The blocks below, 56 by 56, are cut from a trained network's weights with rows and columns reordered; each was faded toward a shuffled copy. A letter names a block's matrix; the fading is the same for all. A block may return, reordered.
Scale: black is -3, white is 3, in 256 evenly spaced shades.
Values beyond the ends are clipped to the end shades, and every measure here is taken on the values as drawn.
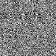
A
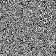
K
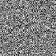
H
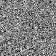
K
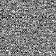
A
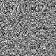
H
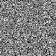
K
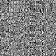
H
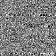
A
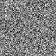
H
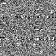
A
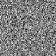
H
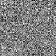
H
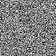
H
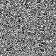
K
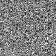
K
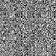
H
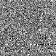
A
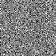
K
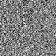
H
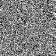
K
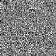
A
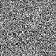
A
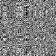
H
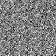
K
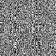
H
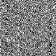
H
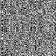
H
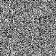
A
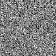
K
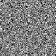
H
